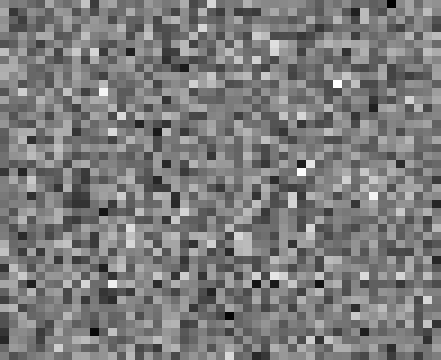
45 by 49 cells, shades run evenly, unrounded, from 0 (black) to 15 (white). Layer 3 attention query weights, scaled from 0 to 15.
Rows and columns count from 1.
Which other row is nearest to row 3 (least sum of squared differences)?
39
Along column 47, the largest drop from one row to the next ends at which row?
38
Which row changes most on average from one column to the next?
35
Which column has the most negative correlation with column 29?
13
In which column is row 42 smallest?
11
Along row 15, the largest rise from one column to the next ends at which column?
14
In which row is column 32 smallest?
17
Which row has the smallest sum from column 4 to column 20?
26
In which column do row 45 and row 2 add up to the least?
29
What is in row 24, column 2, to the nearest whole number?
7
